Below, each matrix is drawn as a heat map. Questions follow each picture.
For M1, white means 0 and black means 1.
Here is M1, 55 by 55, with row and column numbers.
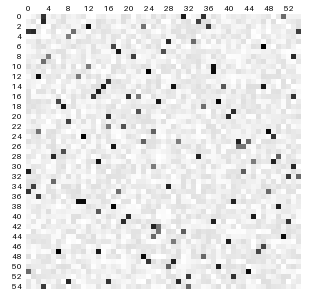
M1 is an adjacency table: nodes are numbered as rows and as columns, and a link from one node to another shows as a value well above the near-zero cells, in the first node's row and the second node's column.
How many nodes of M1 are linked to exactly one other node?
10
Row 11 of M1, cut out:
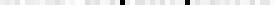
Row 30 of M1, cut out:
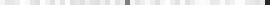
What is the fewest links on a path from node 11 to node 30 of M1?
7
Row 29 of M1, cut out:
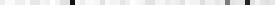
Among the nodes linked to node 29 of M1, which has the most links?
node 14
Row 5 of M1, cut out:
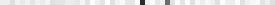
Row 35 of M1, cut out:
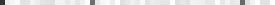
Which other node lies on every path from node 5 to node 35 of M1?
node 28
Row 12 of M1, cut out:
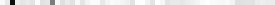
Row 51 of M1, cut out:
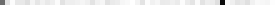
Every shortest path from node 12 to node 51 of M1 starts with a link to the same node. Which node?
node 2
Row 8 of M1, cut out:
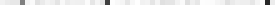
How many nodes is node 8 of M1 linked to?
3
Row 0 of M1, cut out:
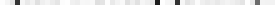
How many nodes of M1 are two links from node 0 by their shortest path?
7
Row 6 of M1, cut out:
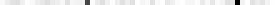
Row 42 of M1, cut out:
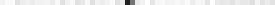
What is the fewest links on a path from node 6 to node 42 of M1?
3
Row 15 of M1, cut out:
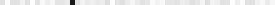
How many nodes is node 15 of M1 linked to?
1
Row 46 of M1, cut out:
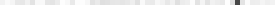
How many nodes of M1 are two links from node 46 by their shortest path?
2
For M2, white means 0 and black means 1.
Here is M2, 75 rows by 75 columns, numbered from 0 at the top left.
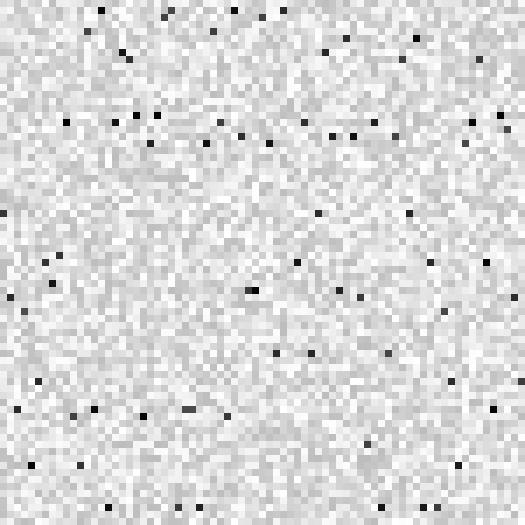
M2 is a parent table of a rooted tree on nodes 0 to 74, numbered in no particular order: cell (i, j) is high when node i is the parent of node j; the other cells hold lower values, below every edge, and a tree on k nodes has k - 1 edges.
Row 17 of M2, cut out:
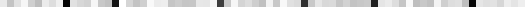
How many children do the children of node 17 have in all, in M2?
3
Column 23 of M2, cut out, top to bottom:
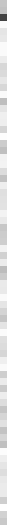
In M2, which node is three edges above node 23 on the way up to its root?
30
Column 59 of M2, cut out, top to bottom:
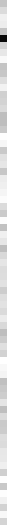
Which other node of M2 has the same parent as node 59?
49
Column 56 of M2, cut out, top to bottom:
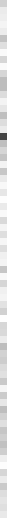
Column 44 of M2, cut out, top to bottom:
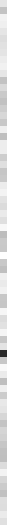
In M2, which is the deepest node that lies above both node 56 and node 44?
19
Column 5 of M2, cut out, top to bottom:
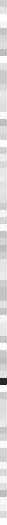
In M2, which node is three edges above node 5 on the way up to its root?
18
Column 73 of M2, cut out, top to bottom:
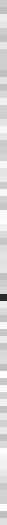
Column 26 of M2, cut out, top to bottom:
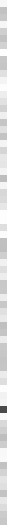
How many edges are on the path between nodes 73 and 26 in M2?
5
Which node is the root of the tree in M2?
41
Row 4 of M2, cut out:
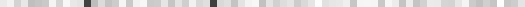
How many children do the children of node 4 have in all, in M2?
3
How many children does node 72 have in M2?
6
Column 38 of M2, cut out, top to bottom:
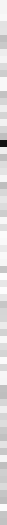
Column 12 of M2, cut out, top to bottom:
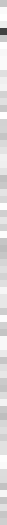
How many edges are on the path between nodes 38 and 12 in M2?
4
